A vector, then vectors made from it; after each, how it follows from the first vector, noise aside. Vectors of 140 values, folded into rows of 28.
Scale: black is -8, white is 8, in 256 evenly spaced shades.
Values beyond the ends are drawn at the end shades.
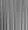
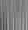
copied.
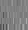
partly zeroed.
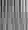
reversed, negated, scaled up.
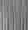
negated.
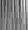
reversed, negated, scaled up.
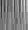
reversed, negated, scaled up.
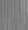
reversed, negated, shrunk.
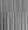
copied.
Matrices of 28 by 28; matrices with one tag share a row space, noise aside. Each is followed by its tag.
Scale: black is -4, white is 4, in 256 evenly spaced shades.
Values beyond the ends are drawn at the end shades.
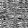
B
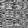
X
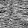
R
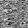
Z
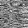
R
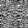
B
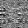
B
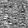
Z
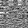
B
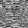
X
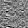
Z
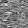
Z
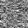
B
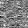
B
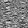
Z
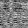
R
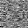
B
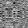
X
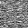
B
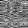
R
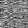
R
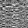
X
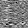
Z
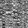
X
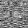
R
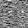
Z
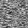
Z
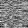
R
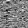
Z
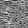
Z
